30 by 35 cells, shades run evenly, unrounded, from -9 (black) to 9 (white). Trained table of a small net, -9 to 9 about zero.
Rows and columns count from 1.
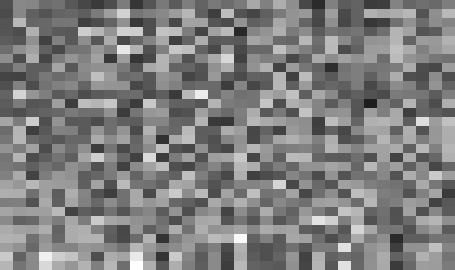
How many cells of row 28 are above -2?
29
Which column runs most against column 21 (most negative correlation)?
6
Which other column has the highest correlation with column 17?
7
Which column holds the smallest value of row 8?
26
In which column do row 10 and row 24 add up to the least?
18
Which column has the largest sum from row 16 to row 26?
19
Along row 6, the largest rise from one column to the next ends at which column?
10
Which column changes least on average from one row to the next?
4
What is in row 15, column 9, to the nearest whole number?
-1
